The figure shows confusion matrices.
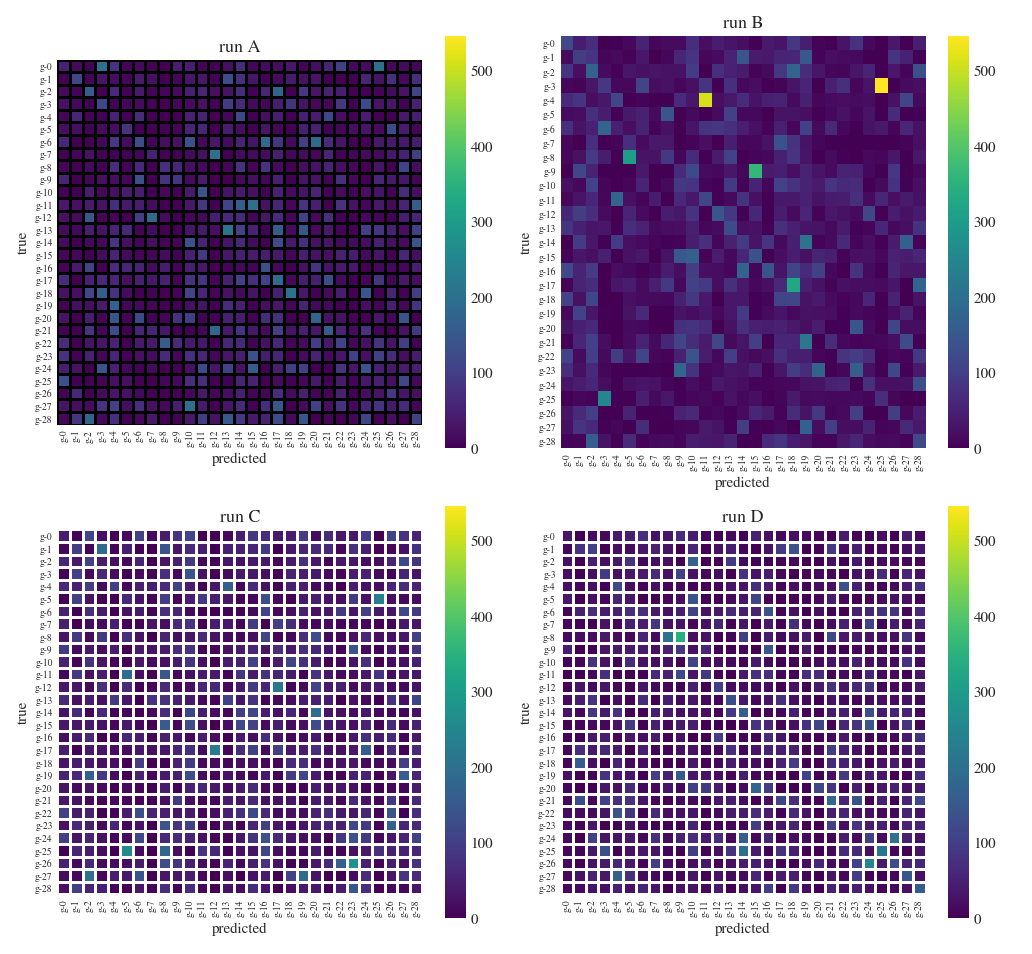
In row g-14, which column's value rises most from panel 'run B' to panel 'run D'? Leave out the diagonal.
g-24
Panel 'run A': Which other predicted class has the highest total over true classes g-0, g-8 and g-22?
g-25
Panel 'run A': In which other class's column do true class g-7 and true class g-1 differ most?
g-12
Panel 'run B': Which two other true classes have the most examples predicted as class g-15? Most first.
g-9, g-21
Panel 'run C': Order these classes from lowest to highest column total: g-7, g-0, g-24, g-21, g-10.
g-7, g-21, g-0, g-24, g-10
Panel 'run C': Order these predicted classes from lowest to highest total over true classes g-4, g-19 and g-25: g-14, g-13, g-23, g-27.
g-14, g-23, g-13, g-27
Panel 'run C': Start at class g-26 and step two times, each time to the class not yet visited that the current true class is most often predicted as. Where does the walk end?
g-8
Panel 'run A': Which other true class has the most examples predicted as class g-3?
g-0
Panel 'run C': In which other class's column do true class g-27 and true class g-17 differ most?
g-12
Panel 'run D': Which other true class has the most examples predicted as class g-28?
g-21
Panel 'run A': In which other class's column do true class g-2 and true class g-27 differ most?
g-10
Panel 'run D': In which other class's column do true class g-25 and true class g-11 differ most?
g-14
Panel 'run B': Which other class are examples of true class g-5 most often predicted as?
g-8
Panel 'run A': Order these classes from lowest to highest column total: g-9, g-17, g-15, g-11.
g-9, g-15, g-11, g-17
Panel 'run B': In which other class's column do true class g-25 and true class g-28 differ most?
g-3
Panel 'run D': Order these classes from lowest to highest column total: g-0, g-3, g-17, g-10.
g-0, g-17, g-3, g-10
